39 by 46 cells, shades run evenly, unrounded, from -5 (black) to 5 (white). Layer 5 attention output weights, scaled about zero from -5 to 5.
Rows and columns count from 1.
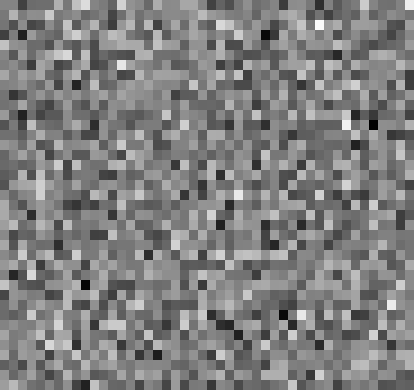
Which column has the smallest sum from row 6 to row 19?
29
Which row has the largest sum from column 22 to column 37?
26
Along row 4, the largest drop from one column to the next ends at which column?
30
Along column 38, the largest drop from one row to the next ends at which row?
6
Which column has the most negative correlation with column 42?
39
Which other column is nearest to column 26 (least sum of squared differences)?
11
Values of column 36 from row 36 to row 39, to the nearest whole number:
0 0 3 0
